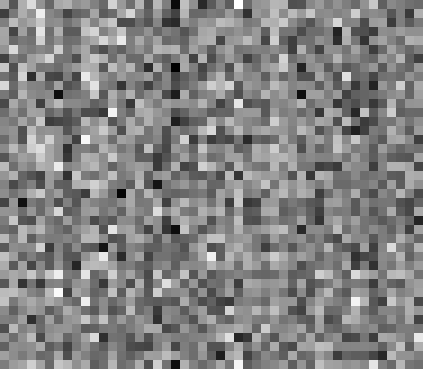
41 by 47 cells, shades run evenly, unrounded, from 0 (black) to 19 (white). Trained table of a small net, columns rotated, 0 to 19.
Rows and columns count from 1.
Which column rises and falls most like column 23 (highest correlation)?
20
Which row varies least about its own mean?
37
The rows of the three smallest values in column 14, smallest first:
22, 29, 10
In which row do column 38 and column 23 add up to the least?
9
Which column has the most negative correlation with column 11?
2
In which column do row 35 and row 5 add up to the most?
31
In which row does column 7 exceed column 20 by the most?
41
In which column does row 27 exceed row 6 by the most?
24
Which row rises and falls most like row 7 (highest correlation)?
16
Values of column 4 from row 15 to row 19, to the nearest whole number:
14 16 15 11 10
